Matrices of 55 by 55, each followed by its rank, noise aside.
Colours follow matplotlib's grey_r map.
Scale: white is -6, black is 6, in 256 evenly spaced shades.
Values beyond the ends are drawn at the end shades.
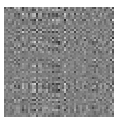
three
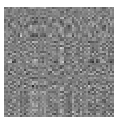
four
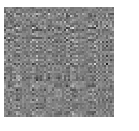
four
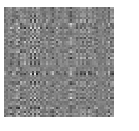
three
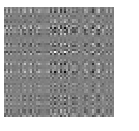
two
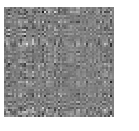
four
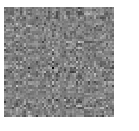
six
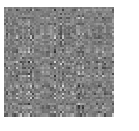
four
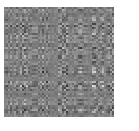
three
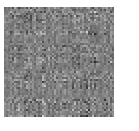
six
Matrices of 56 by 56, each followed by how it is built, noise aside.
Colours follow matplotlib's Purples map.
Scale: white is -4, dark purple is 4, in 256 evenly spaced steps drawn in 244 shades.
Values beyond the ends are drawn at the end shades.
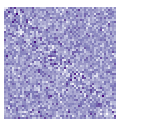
banded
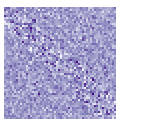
banded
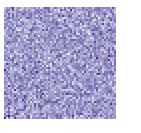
noise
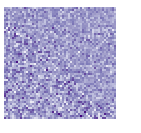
lower triangular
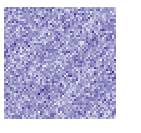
Hankel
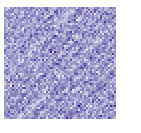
Hankel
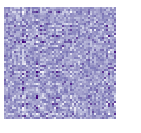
low rank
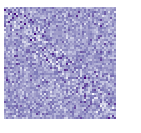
banded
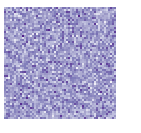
noise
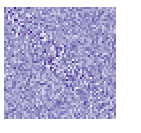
banded
